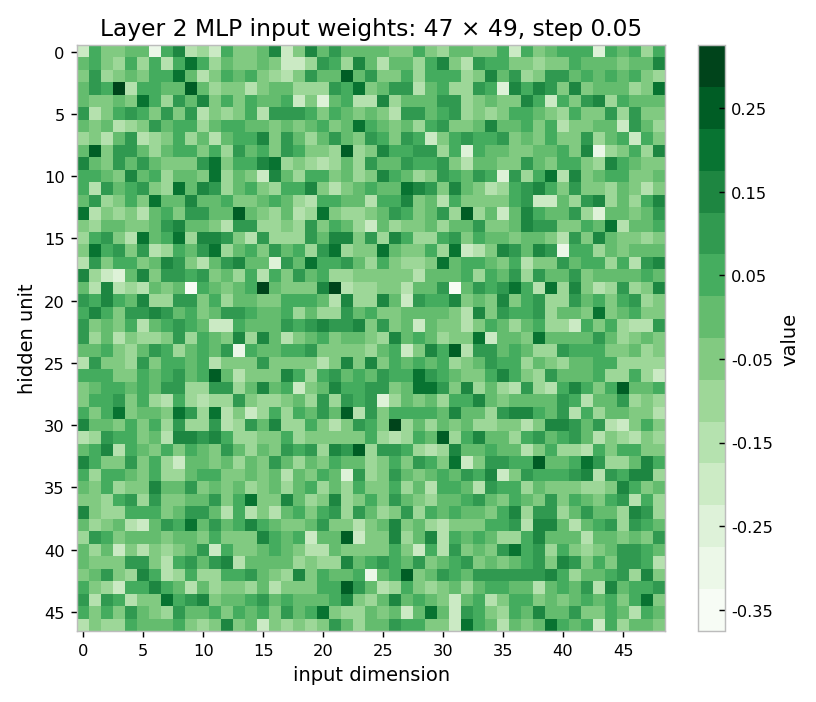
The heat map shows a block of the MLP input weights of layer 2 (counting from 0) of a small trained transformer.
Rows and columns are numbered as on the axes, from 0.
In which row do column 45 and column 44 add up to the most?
27
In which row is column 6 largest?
12
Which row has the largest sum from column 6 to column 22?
44
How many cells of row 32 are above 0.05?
10
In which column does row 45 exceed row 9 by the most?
20
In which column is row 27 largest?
45
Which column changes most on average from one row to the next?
22
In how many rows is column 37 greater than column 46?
20
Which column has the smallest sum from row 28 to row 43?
7
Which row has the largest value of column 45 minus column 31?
19
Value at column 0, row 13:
0.2
